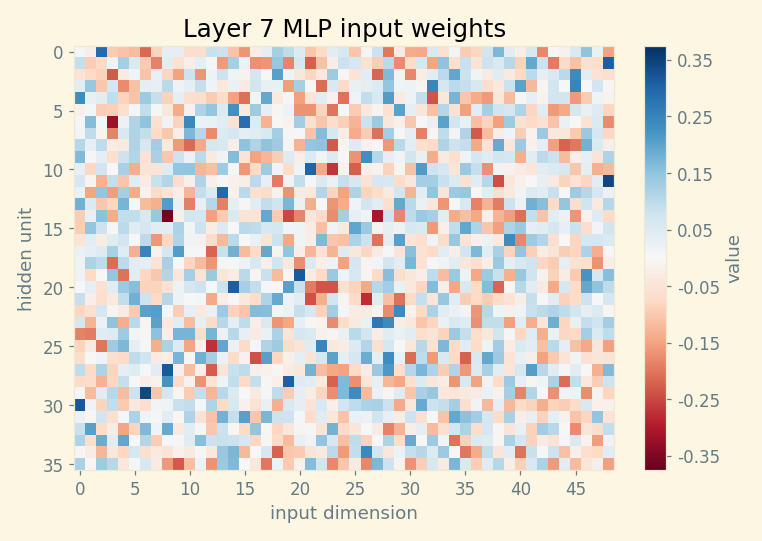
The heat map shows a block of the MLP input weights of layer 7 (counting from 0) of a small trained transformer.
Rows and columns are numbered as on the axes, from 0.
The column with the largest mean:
14
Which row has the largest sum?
15
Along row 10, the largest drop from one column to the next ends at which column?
22
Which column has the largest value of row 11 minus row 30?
48
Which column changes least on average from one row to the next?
47
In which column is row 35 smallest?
9
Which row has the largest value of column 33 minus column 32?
1
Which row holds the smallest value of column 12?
25
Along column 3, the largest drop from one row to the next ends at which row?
18
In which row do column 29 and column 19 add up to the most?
13
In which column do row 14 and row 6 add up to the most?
10
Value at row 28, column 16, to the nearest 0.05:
0.1
